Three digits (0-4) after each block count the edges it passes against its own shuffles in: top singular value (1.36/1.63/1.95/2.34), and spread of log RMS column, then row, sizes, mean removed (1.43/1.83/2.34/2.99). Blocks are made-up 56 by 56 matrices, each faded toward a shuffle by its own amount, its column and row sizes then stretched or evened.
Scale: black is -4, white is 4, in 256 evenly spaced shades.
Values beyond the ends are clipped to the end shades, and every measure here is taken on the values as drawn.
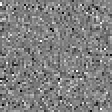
2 0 1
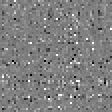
1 2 2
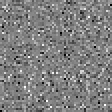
3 1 0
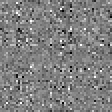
0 3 2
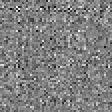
2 1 2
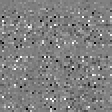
0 1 3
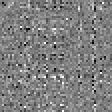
3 3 2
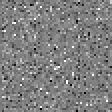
1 1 0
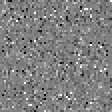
0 0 1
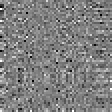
4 2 1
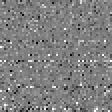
1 0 3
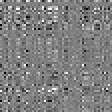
4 3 4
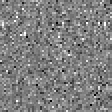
1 0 0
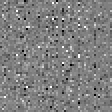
1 3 1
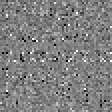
0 1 2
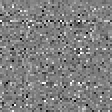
3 1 2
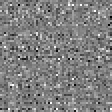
1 1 3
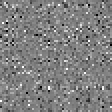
3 1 1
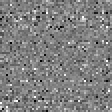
0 1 3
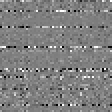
1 1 4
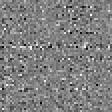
0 2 3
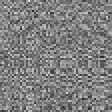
4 1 2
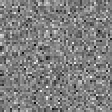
3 0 0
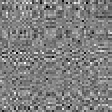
4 0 3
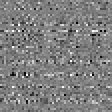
2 1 4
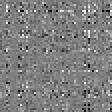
2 3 3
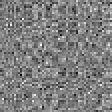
4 0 2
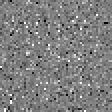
0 1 0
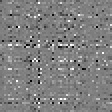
3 2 3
